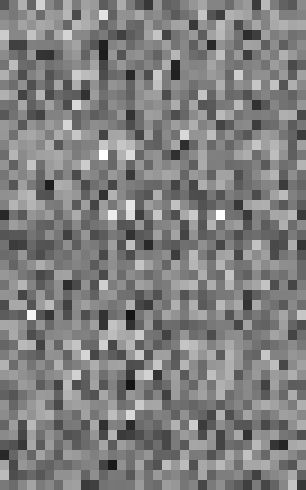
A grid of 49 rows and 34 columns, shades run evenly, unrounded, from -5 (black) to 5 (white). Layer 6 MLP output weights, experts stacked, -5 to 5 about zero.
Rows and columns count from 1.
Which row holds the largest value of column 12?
16
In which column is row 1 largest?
5
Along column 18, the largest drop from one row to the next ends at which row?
38
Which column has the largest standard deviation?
15
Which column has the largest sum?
25
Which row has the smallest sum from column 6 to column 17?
32
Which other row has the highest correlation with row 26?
12
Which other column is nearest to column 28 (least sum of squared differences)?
14
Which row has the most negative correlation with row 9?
13
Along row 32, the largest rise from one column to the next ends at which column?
4
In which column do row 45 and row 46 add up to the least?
1
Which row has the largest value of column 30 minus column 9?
29
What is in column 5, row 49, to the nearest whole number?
0
